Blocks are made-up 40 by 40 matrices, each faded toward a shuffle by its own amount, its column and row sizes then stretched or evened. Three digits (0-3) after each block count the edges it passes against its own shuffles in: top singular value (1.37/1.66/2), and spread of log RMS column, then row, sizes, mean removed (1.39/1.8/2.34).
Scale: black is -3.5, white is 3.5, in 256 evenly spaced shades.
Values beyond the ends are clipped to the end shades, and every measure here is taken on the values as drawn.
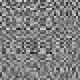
3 0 3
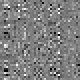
2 3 0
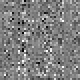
0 3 1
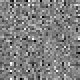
2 2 2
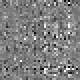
2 3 2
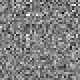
2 0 1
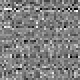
3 0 3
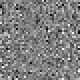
1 1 0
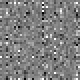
2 3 1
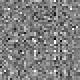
2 1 1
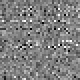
2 1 2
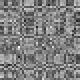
3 0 2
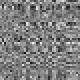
3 0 3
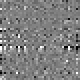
3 2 3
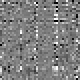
2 3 1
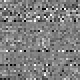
1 1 3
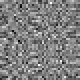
3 0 0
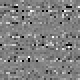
1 1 3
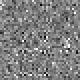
2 0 1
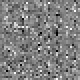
0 3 0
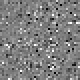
0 1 1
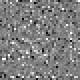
1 0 1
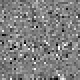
1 1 2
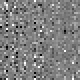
0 3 0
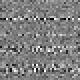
3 0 3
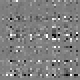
2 3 3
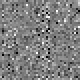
1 2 0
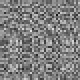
3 1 2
